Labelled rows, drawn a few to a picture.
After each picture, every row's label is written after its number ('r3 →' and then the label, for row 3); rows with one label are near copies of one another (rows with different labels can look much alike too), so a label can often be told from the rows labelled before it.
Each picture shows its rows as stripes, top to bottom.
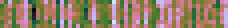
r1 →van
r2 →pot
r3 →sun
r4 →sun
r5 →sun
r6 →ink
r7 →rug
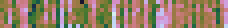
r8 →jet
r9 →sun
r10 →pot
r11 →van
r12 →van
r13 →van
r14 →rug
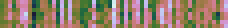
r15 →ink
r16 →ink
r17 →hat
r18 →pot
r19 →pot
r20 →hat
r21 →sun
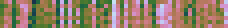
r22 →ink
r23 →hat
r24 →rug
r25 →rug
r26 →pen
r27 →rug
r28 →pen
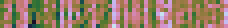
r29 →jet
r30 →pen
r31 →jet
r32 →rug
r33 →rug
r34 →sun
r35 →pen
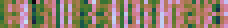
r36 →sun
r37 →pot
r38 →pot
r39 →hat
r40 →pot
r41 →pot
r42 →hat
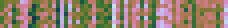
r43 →hat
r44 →ink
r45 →rug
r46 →van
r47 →ink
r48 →rug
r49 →van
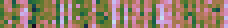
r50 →pen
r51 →rug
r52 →pot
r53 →hat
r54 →rug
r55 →van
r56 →sun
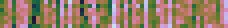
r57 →jet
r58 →ink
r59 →jet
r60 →jet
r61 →sun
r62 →sun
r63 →pen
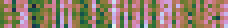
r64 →pen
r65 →sun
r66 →pen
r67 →hat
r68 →pot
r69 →hat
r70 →ink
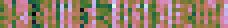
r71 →pen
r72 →ink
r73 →jet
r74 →sun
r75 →hat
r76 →sun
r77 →jet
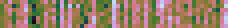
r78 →van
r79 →rug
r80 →pot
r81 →jet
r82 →sun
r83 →sun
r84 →jet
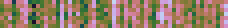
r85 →pen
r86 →sun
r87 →hat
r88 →rug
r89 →van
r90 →sun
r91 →jet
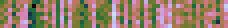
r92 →jet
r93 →sun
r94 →van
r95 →pen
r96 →van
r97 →pot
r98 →pen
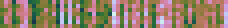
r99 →pen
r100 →rug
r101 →jet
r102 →ink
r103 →rug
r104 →rug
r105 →hat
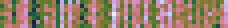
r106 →rug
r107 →jet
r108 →sun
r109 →pen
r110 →jet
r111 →sun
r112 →pot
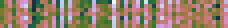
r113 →ink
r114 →pot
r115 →sun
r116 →jet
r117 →pot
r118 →ink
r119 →van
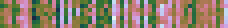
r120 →ink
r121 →hat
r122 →rug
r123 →rug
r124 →ink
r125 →ink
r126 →hat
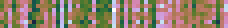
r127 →ink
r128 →rug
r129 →ink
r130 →van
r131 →van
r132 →pot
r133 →van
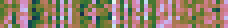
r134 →ink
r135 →hat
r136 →pot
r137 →jet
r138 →ink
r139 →pen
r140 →van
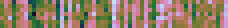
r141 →pen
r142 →rug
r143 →rug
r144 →sun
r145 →van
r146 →jet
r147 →jet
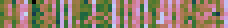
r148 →sun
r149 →ink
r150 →ink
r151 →pot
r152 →hat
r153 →rug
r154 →ink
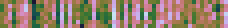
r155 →sun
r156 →pot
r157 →pot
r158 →ink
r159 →ink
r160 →rug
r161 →jet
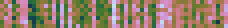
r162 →pen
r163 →van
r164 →ink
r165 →van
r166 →pen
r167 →pot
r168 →rug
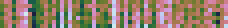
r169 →pen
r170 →jet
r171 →pen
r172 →pot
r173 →rug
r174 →pot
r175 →ink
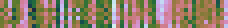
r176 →van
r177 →van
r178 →rug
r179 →van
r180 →rug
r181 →hat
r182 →ink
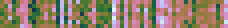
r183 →rug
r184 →van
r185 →ink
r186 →jet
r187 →van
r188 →rug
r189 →hat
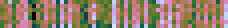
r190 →van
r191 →sun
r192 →jet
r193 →sun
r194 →sun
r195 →hat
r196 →ink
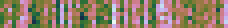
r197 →hat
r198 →rug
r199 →van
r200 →jet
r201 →hat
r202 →ink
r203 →pen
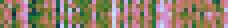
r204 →pot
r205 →van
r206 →rug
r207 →pen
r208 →pen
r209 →van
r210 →rug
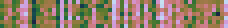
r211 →rug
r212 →hat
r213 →ink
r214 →pot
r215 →rug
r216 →sun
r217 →hat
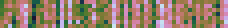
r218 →jet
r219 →pot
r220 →hat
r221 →pot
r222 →sun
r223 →rug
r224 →van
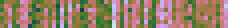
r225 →hat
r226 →rug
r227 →jet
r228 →van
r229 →hat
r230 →ink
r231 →van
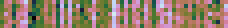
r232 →pot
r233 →rug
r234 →jet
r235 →pen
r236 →sun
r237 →pot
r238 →pen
